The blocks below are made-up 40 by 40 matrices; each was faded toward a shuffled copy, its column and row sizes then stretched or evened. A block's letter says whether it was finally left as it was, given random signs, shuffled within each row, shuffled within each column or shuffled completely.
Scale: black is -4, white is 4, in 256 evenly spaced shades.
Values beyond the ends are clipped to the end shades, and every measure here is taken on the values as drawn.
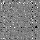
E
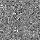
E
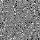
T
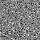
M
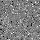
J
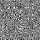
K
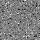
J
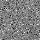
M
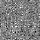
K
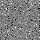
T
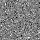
J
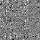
K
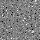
T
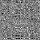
K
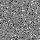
J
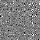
K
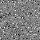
M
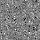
T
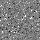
J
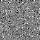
E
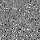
M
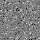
M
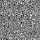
E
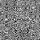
K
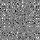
K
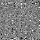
E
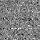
M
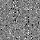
T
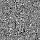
T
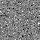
J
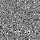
E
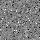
J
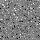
J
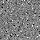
J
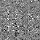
E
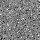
J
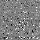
E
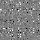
E
